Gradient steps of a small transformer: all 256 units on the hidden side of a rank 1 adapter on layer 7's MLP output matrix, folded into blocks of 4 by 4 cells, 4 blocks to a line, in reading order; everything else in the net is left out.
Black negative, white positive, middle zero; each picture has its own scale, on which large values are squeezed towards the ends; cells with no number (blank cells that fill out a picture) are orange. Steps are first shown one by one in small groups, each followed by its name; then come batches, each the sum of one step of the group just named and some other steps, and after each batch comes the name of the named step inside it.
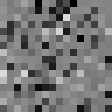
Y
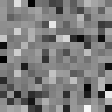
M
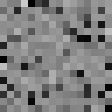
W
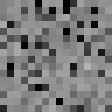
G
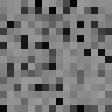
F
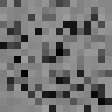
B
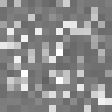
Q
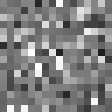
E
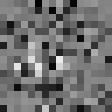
F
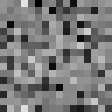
F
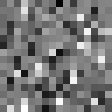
B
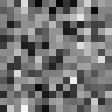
B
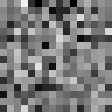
Y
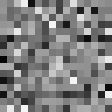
M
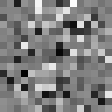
B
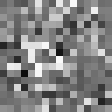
B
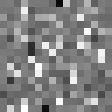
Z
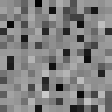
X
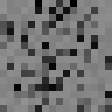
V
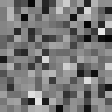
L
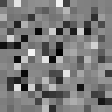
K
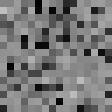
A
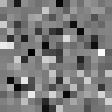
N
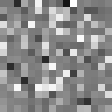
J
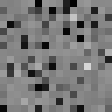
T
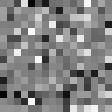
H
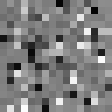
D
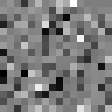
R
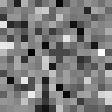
N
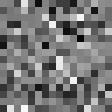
T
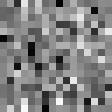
D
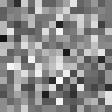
J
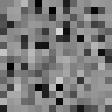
A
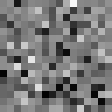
R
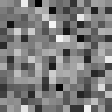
X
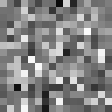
Z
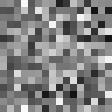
D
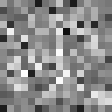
T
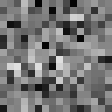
T
